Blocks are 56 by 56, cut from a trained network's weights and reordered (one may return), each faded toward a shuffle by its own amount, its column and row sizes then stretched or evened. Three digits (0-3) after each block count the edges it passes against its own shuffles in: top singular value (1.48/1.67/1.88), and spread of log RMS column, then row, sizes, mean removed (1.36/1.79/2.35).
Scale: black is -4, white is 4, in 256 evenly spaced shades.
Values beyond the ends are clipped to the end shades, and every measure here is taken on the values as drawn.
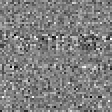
2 0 3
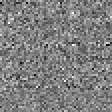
1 0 2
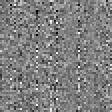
0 3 0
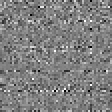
1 1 3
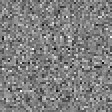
0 0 2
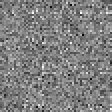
1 1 1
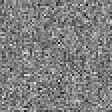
1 1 0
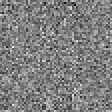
2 1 0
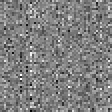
3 3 0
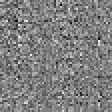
1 2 1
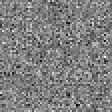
1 1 1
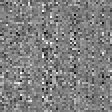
0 3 2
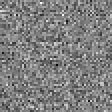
3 0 2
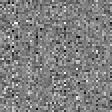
0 3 0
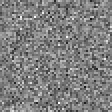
2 1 1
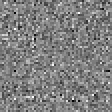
0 2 2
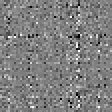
0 3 3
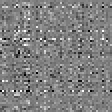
3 3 3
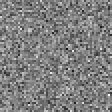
0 0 0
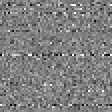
2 0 3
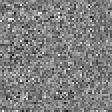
0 1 2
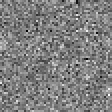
1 2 0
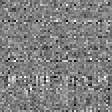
3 2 3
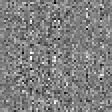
1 3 1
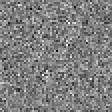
0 1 1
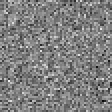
0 0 1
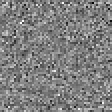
0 1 1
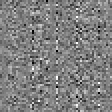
3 3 0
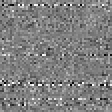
2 0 3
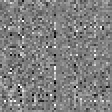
1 3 2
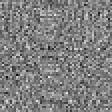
3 1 2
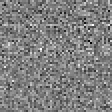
1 1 1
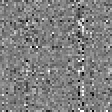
1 3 2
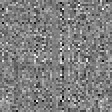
3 3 1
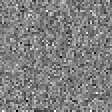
0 0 1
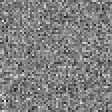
1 1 0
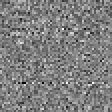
3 1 2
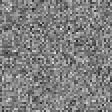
3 0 1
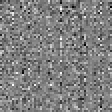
1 3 2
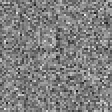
2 0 0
